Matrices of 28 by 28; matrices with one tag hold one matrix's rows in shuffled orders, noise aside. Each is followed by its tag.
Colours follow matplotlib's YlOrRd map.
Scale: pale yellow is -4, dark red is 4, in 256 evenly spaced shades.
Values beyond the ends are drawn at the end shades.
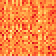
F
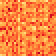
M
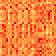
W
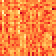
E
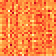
W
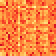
M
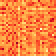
M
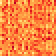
W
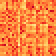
M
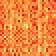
F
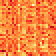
M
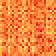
W
